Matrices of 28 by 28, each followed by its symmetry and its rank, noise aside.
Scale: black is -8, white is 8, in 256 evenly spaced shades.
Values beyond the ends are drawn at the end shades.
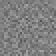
no symmetry, rank four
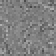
antisymmetric, rank six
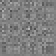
symmetric, rank three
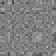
symmetric, rank four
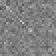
symmetric, rank six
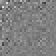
symmetric, rank three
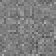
symmetric, rank six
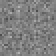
antisymmetric, rank six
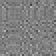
antisymmetric, rank four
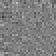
antisymmetric, rank six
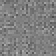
antisymmetric, rank six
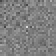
symmetric, rank six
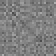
symmetric, rank three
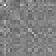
symmetric, rank three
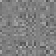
no symmetry, rank three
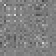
symmetric, rank three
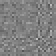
no symmetry, rank four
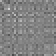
symmetric, rank three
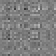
no symmetry, rank three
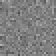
antisymmetric, rank six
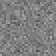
antisymmetric, rank six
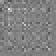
symmetric, rank three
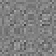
symmetric, rank three
